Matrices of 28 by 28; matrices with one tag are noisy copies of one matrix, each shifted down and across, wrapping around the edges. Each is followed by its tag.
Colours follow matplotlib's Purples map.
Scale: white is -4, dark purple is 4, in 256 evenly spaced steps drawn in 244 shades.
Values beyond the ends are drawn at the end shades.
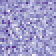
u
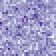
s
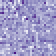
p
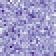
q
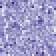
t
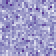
t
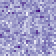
p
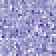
t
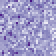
q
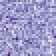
q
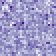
p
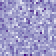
t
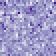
t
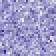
q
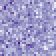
q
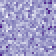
u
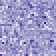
p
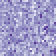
q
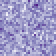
q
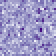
u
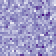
u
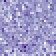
t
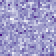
s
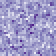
s
